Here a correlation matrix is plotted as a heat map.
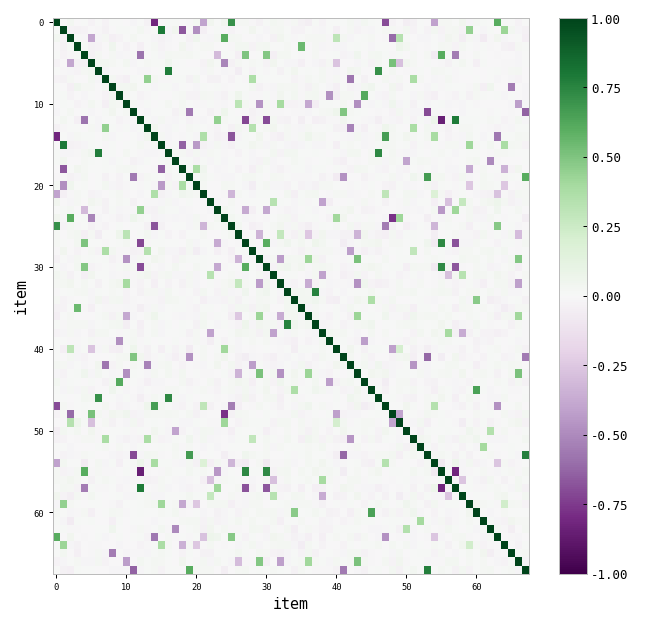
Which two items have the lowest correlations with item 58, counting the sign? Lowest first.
38, 56
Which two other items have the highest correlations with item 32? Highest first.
10, 26
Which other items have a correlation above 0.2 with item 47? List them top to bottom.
14, 21, 54
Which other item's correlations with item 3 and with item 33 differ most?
37
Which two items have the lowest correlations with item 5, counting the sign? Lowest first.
24, 2
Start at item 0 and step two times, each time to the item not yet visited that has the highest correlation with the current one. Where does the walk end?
63
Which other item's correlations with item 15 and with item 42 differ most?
1
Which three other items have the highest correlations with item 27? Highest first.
55, 30, 4
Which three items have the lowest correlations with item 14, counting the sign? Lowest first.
0, 25, 63
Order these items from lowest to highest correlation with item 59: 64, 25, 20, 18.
18, 20, 25, 64
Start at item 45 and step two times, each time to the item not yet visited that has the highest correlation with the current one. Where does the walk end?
34
